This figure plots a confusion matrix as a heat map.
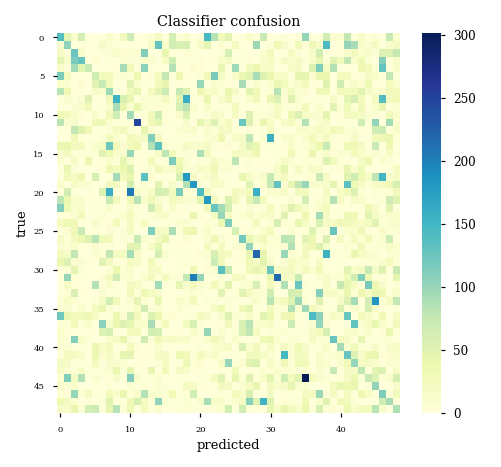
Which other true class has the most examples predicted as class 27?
47
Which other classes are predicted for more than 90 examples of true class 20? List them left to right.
7, 10, 17, 28
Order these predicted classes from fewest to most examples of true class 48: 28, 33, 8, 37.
28, 33, 37, 8
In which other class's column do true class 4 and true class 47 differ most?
29
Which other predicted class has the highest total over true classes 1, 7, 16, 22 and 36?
0
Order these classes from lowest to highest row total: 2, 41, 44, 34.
2, 41, 34, 44
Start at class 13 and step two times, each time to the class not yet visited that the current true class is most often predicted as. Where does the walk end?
23
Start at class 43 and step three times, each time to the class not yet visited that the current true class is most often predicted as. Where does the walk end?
12
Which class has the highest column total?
10
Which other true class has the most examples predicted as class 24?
42
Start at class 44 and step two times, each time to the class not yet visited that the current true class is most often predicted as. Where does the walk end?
33
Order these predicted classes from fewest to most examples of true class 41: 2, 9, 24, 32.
24, 2, 9, 32
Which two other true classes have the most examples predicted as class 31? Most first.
19, 7
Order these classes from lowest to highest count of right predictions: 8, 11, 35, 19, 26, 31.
35, 26, 8, 19, 31, 11
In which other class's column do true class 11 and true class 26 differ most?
45
